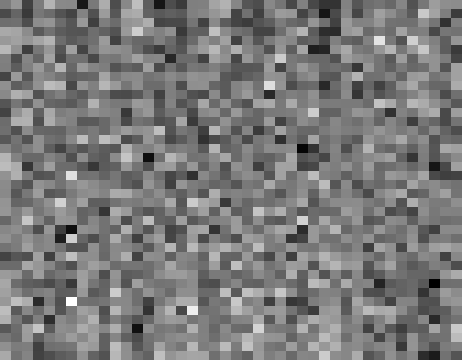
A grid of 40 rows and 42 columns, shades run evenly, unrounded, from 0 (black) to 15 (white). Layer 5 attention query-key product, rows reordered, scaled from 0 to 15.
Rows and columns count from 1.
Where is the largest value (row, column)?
34, 7
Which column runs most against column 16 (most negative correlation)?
14
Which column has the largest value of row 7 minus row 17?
28
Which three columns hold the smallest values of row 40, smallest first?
40, 39, 4
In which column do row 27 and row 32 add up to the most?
29
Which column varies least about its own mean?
32
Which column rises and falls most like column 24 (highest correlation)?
11
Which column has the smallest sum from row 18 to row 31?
10
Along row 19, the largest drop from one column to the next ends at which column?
3
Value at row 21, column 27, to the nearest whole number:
7
